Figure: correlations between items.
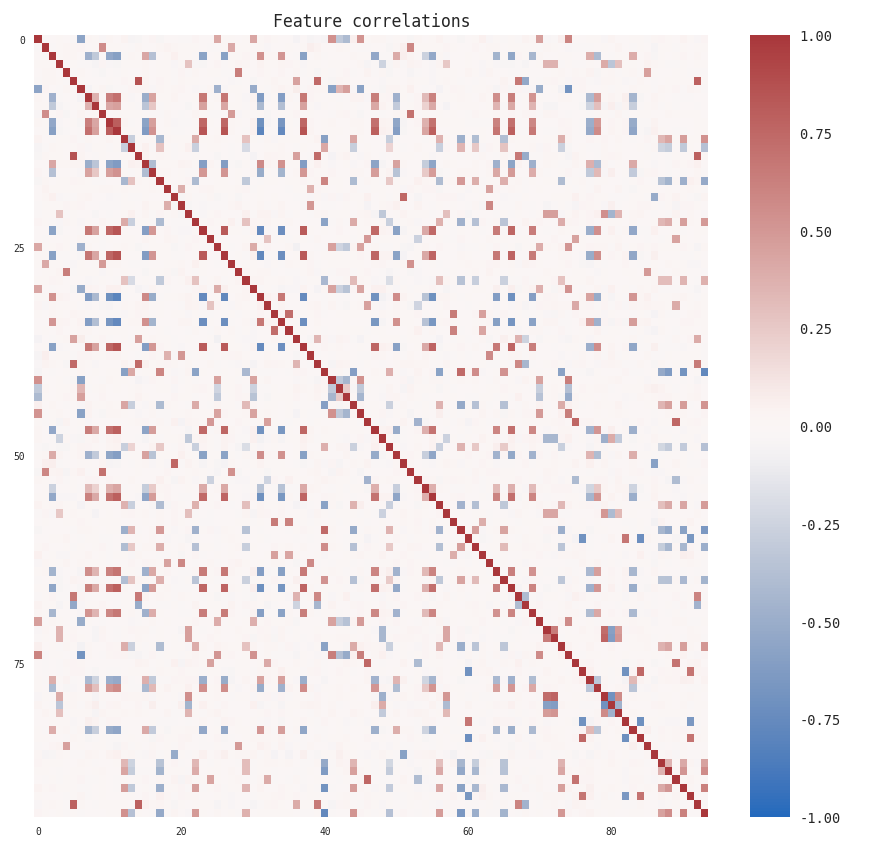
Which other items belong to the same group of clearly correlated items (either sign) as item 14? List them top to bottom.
5, 36, 39, 67, 68, 92
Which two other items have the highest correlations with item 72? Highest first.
79, 71
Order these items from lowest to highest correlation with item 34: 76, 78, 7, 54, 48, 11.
11, 7, 78, 54, 48, 76
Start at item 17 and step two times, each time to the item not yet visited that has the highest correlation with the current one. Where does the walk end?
59
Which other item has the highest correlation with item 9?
52
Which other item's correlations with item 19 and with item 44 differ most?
51
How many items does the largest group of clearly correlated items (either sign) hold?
22
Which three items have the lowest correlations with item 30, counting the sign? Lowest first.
6, 43, 42
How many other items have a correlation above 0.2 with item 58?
3
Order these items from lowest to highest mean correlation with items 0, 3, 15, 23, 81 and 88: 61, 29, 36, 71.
61, 36, 29, 71
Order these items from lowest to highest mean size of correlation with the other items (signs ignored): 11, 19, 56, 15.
19, 56, 15, 11
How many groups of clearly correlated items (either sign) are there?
12
